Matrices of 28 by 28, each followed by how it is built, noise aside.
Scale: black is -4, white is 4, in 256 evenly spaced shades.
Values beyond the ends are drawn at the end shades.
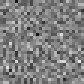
low rank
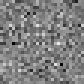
uneven rows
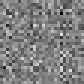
low rank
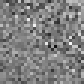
upper triangular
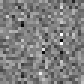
uneven columns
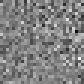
upper triangular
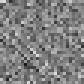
Toeplitz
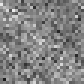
Toeplitz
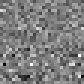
uneven rows
